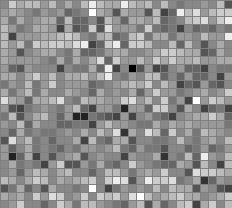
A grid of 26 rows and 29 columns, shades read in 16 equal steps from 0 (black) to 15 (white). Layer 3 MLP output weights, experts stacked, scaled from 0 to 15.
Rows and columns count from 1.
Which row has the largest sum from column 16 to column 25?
25
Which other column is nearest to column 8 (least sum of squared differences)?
18
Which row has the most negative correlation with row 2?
11
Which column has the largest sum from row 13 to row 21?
26
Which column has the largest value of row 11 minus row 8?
7
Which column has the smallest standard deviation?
4
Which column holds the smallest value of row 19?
21
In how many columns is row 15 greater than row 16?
11
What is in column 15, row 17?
13
